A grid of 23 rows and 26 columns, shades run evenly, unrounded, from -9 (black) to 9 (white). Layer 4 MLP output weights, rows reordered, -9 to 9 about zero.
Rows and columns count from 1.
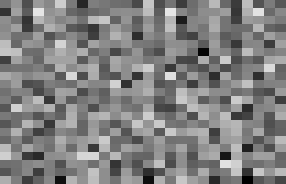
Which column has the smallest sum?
3
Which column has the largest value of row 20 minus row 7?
19
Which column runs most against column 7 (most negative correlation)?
24
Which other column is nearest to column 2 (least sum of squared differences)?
5
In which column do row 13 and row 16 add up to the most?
22
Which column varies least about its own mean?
12
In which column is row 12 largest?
17
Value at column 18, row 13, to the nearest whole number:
3
